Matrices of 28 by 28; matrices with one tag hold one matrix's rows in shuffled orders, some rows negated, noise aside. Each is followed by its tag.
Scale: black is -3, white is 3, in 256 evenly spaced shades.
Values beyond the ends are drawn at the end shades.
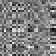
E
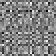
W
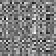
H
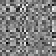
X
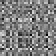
W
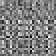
W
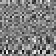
H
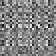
W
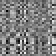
X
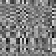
X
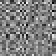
X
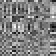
E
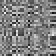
E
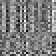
X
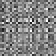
W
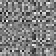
H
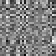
X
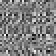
H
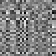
X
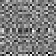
W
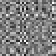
X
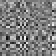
X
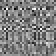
H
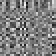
X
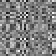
X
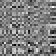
E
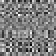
W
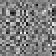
X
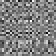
W
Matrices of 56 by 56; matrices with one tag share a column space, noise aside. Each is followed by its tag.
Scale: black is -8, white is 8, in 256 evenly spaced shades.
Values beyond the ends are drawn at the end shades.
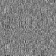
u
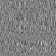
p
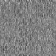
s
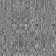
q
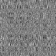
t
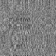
q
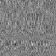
p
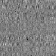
t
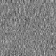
u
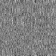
u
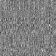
q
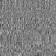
q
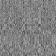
q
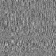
p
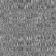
t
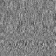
p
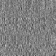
q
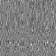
p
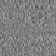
t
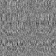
p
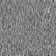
u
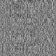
s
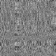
p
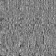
q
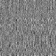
q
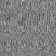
p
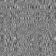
t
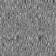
t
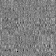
q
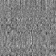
q
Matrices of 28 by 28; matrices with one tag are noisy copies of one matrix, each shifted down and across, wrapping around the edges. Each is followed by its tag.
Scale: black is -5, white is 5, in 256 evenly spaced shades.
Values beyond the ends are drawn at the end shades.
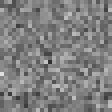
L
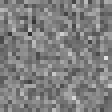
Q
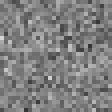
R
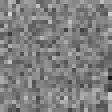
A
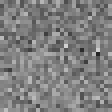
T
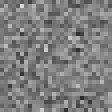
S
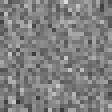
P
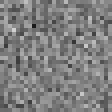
P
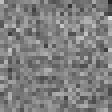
A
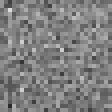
A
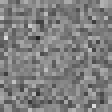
S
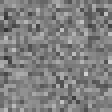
S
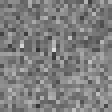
T
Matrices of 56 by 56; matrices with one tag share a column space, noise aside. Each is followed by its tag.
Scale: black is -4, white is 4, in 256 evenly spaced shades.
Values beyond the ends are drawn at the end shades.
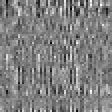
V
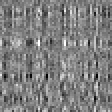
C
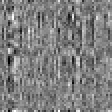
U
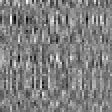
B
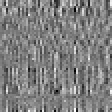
V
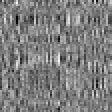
B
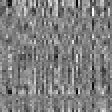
V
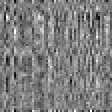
U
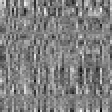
V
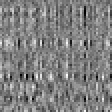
C
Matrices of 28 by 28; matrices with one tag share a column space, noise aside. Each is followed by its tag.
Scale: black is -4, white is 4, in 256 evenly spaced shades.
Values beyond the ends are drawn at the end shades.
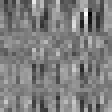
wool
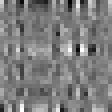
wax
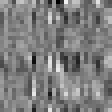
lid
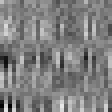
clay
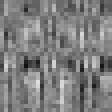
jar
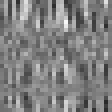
wool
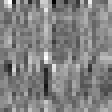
lid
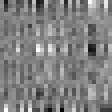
wax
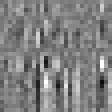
jar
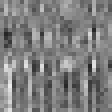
jar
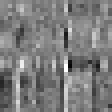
jar
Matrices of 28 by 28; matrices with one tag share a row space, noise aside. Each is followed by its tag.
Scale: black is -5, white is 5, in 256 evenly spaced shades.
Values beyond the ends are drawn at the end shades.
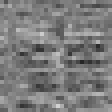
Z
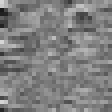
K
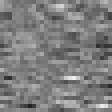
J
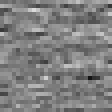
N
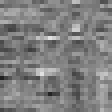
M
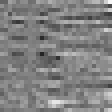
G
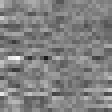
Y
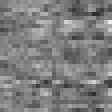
N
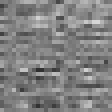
Z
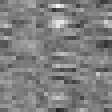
J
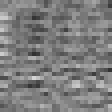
N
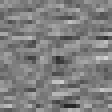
J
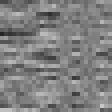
M
